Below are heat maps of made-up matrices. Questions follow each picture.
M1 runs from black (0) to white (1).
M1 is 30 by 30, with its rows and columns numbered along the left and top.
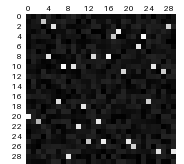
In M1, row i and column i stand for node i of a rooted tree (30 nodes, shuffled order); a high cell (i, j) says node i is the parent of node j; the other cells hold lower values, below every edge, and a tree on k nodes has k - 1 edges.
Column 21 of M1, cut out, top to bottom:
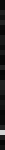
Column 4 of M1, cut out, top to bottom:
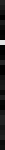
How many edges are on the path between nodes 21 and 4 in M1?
4
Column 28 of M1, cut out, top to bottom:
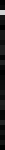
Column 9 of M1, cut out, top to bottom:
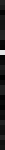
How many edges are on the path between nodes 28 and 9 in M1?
7
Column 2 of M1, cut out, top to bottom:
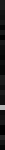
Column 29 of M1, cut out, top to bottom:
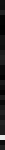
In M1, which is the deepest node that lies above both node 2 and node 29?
27
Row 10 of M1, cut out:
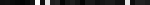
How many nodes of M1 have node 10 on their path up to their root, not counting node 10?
7
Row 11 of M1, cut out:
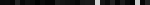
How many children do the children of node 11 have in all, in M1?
2
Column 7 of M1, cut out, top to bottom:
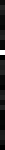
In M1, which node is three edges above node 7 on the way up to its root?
6
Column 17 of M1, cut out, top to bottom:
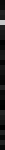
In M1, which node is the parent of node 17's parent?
8
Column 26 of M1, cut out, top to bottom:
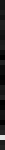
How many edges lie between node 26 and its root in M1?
5
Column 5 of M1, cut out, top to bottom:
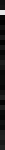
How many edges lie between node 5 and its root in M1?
8
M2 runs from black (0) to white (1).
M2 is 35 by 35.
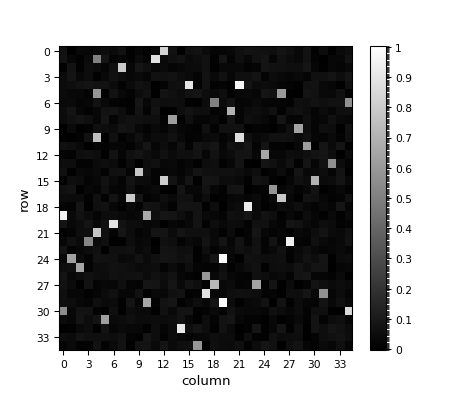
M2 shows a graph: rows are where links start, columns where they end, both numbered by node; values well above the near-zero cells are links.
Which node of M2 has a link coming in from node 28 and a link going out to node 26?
node 17
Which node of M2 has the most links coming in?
node 4
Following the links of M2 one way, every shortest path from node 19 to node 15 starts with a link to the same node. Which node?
node 10
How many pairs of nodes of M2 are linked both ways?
2
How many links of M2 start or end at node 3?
1
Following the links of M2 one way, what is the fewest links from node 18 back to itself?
3
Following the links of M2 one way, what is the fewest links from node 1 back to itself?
5
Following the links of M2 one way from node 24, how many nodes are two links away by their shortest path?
4
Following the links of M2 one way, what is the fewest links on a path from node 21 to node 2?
7
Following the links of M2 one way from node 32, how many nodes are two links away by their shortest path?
1
